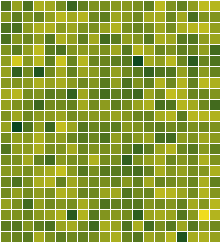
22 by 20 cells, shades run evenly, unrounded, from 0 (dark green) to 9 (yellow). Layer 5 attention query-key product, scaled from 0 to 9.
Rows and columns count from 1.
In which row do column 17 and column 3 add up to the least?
22
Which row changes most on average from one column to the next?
6
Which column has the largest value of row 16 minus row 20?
7
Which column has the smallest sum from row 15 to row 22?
12
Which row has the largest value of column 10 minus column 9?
21
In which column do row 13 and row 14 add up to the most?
4
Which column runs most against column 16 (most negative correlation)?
13
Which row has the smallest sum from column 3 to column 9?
9
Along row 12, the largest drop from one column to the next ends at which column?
2
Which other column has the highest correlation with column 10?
11
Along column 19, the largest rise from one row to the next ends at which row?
20
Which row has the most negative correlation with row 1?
10
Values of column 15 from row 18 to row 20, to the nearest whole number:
7 4 6
